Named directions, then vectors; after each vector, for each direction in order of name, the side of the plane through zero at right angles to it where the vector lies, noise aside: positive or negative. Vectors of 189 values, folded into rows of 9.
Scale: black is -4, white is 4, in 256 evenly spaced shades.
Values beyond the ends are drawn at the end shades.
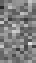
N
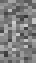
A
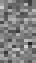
positive, negative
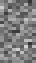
positive, negative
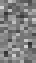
positive, negative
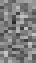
negative, positive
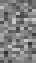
positive, negative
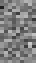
negative, positive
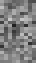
negative, negative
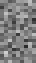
negative, positive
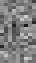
negative, negative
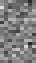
positive, negative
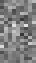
positive, positive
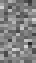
positive, negative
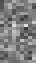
positive, positive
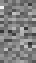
positive, negative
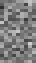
negative, positive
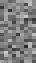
negative, positive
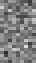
positive, negative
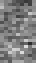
positive, negative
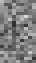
negative, negative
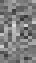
positive, positive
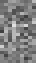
positive, positive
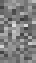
positive, positive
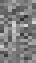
positive, positive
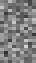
positive, negative
